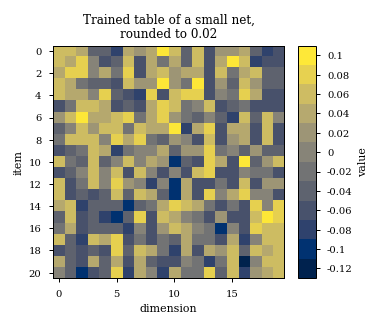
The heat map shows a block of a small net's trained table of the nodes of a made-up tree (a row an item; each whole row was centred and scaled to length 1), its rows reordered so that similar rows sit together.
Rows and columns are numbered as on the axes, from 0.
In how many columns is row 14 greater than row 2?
7
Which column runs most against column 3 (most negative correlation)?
17
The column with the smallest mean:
14
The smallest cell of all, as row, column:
19, 16
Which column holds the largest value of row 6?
2
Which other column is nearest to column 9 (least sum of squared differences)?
1
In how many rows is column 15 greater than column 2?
9
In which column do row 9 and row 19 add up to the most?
3
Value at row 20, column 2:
-0.1
